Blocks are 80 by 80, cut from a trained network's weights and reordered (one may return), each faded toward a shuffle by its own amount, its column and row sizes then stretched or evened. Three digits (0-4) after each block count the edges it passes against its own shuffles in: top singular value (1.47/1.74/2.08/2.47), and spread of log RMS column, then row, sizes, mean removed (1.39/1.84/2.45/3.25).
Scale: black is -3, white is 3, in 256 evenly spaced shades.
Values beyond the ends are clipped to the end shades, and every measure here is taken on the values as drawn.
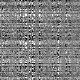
4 4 1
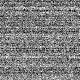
3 1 1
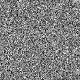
1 1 0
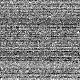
4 1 2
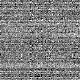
3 3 1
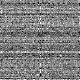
4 3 2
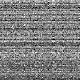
4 2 2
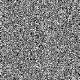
1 2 0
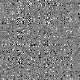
0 3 3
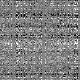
3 4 3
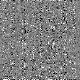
1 3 1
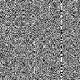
3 2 0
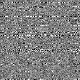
2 1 4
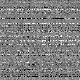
3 2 4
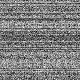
4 0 0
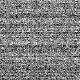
3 3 0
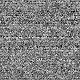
1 0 2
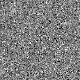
0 1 1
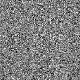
1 1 1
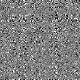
3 3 3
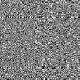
3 0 2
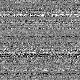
2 0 4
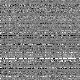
3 2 4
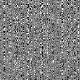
3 4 1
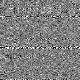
3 0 3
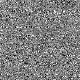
0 0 3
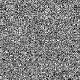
2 0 2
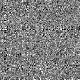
2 1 2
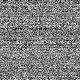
1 0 3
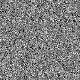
1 0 1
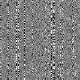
3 4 0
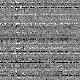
4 2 4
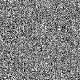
1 1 1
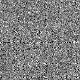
0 2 2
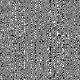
1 4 1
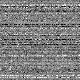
4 1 4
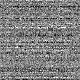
3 1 3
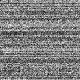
4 0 0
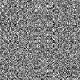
3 2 0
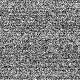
1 0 0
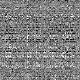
3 3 3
